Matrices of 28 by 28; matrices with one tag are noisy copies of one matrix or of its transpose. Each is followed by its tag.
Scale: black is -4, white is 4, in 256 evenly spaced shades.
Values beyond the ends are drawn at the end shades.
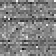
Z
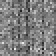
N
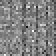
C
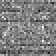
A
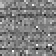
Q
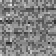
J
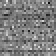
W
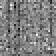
W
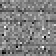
A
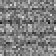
J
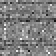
Z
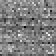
N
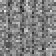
J
